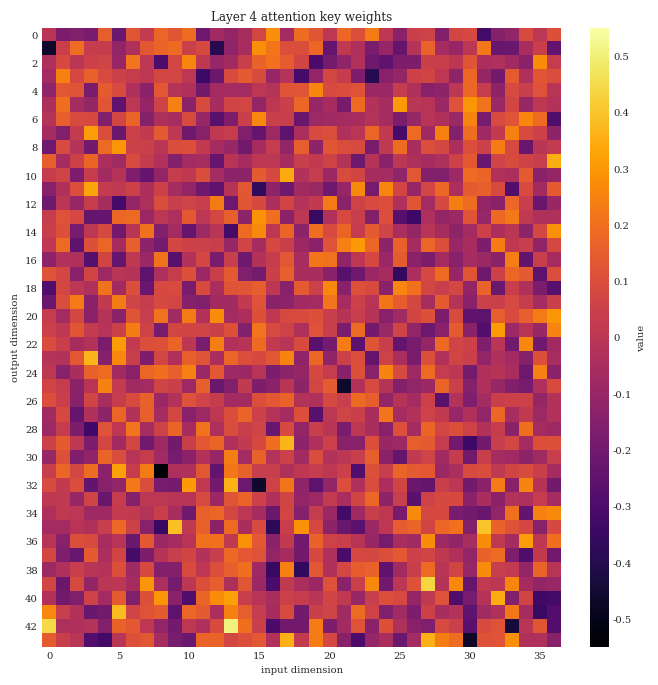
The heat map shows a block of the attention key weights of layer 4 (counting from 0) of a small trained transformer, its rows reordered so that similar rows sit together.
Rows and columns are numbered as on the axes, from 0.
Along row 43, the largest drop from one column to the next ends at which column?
30
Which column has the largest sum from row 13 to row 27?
15
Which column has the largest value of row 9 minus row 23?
36
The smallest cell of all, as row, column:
31, 8
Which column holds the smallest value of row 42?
33
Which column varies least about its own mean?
1
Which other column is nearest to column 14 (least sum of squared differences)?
27
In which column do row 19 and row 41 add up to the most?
5
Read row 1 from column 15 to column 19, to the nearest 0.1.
0.3 0.2 0.1 0.1 0.2
